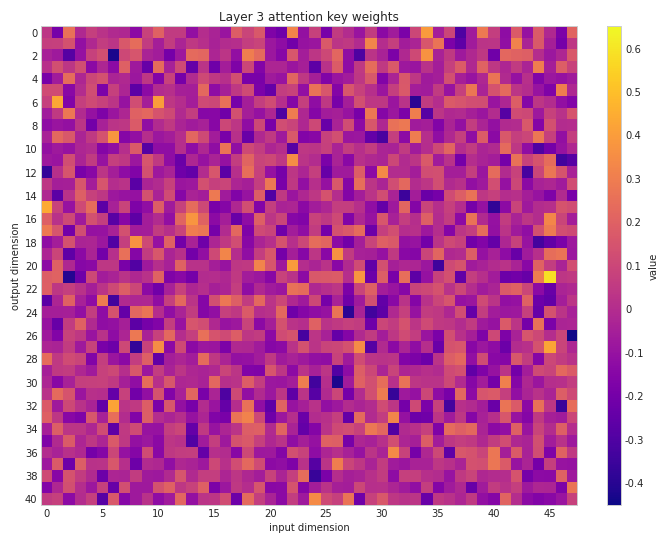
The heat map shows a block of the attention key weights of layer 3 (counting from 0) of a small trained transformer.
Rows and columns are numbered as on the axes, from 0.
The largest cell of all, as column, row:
45, 21
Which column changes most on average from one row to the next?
8
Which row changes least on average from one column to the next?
22
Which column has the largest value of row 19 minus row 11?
46
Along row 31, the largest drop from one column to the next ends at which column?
31
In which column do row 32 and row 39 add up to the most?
47
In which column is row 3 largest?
44
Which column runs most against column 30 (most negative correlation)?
43
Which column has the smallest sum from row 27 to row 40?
24
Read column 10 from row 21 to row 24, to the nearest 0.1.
0.2 -0.2 -0.1 0
